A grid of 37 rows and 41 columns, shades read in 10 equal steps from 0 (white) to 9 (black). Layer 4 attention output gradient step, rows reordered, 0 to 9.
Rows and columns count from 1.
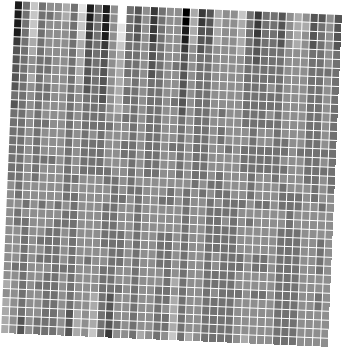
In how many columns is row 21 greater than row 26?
6
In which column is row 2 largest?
22
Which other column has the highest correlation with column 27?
13
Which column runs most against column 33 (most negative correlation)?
27
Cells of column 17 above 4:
17
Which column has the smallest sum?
14
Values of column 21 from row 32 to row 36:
5 5 4 5 5
